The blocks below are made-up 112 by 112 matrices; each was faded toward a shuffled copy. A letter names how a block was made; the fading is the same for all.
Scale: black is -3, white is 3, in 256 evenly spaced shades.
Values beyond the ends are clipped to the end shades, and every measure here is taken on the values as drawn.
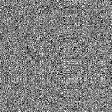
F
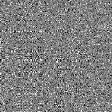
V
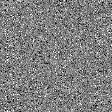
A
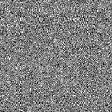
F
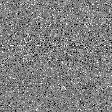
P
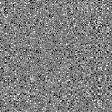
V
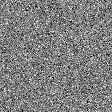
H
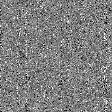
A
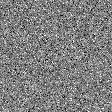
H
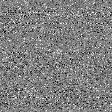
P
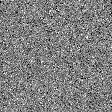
H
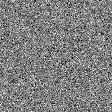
H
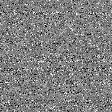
P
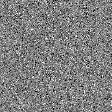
A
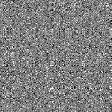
F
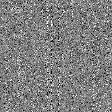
A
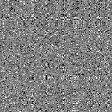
V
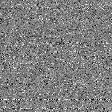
P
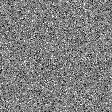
H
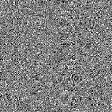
F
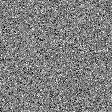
H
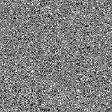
V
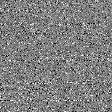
P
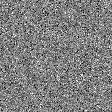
H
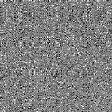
V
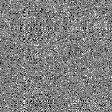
V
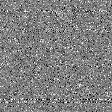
P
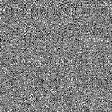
F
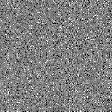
V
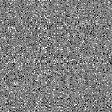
V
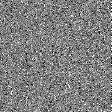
A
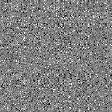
V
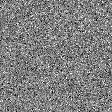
H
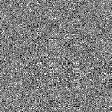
F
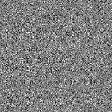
F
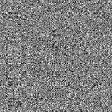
F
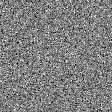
H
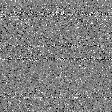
P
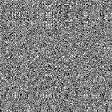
F
